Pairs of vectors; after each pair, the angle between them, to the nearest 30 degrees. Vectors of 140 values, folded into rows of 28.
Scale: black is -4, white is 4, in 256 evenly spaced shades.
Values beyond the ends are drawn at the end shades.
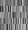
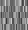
120 degrees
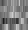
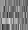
120 degrees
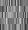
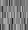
60 degrees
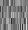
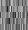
120 degrees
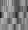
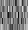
90 degrees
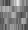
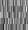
90 degrees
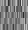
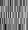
90 degrees
